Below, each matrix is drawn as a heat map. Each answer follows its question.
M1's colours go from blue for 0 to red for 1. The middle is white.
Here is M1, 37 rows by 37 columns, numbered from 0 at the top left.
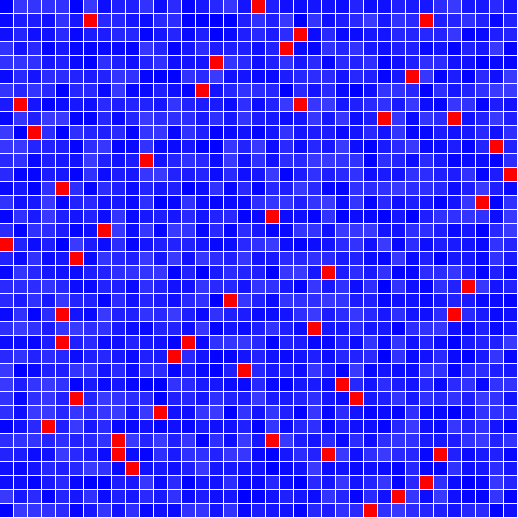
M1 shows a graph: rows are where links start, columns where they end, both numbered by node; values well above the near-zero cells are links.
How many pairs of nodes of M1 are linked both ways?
1
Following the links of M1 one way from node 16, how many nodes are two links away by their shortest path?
2
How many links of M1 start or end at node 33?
2
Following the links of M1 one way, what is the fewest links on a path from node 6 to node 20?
5
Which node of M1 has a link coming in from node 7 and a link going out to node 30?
node 1
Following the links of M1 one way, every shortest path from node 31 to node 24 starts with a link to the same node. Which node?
node 8
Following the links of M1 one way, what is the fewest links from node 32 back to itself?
2
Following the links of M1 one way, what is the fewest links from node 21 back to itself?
3
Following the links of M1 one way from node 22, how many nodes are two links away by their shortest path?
4
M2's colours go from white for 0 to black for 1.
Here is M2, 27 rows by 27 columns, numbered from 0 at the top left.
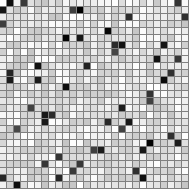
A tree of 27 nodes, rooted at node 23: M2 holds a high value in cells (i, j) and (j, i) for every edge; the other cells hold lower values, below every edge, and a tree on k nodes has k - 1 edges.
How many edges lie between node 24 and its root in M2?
4
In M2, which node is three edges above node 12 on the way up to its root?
11
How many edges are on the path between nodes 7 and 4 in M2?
5
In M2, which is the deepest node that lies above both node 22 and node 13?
25
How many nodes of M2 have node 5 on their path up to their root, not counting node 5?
2
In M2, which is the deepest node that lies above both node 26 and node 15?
17
